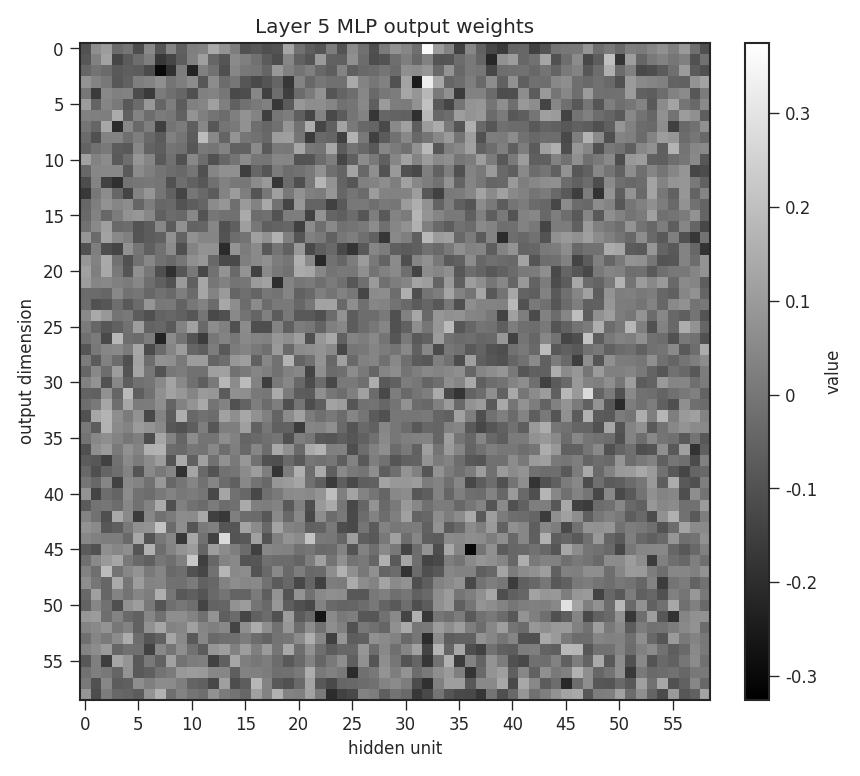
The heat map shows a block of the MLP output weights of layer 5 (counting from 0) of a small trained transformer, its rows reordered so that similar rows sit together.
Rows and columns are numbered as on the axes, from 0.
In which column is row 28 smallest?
46
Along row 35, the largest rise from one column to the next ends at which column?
7
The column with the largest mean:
34
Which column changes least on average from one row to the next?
29
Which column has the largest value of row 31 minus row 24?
47
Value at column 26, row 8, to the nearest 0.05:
0
